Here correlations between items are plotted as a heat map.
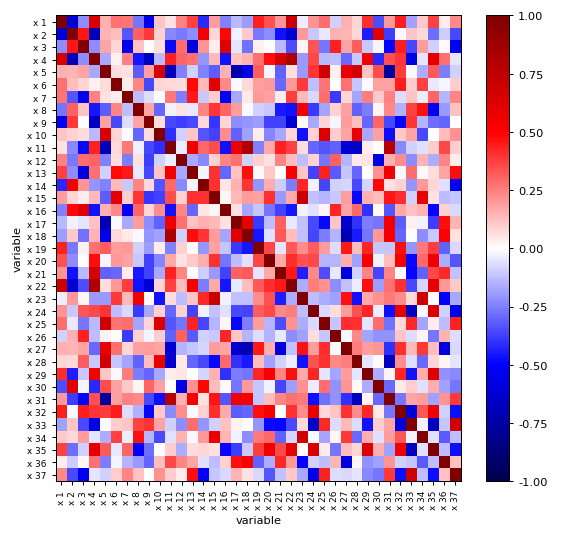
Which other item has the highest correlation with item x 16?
x 3
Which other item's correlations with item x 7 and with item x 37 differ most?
x 35
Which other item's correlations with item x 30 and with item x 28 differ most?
x 14
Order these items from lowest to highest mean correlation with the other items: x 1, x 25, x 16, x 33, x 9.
x 9, x 33, x 16, x 25, x 1
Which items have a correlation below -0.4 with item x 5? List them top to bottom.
x 11, x 17, x 18, x 31
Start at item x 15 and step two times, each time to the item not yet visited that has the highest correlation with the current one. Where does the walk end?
x 34
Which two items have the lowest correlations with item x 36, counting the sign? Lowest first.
x 27, x 23
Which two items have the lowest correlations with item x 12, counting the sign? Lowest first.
x 30, x 9
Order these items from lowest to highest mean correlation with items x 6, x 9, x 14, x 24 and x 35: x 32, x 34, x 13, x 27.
x 13, x 34, x 27, x 32
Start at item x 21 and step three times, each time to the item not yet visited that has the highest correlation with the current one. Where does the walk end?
x 1
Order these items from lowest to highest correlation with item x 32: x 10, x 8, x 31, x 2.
x 31, x 8, x 2, x 10
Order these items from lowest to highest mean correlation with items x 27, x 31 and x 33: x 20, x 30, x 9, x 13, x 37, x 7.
x 20, x 30, x 9, x 7, x 13, x 37
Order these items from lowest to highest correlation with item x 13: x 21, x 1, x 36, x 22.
x 21, x 36, x 1, x 22
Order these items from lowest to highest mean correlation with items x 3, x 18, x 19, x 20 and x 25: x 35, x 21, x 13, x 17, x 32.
x 17, x 21, x 13, x 35, x 32
